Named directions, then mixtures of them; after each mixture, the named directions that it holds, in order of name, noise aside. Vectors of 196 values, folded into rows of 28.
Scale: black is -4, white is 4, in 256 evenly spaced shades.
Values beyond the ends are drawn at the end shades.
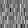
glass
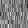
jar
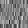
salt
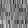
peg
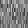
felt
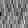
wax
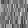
felt, salt, wax.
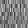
felt, glass, jar.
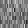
felt, glass.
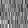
jar, peg.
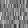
salt, wax.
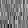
jar, peg, salt.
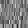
salt.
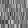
jar, salt.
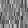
salt.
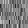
peg, salt.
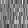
glass, peg, salt.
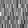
wax.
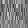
felt, jar, wax.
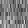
peg, wax.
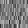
salt.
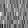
salt, wax.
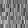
glass, peg.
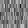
glass, salt, wax.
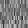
salt, wax.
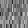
felt, salt, wax.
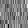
jar.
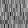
glass, jar.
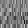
felt, glass, wax.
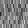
wax.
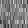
peg.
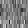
peg, salt, wax.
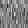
felt.
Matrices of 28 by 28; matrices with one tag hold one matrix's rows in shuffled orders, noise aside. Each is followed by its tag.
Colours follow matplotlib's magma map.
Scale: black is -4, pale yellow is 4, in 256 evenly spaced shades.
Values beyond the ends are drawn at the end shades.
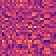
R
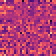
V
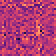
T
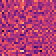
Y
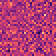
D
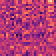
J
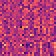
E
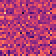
V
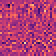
D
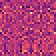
E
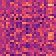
J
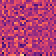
Y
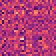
Y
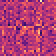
T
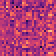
J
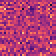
V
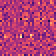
E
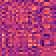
R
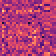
R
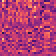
R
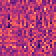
D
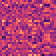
R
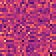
V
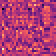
R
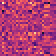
R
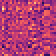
R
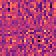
D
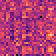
J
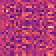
J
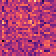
R
